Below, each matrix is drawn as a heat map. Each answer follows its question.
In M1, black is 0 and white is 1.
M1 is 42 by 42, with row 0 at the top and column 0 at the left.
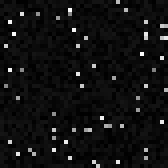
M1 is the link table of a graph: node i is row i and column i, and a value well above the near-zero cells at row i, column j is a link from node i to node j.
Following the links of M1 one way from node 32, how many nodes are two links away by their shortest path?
6
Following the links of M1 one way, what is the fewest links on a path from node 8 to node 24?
4
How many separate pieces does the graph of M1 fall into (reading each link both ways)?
5
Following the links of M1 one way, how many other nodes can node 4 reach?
5
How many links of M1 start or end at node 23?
2
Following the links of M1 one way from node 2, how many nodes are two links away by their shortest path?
5
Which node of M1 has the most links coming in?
node 36
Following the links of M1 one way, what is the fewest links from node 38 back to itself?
4
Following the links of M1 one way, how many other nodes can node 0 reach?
2
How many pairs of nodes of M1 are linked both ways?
1
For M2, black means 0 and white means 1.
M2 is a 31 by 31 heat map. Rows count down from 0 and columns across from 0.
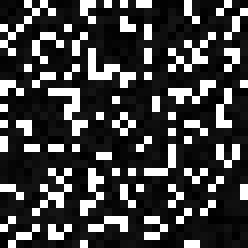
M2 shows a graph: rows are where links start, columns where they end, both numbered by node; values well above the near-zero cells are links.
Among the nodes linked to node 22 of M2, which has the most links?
node 11
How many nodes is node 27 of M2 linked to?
7
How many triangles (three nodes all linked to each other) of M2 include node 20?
0
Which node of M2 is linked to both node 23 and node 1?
node 30
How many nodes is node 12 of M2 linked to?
6
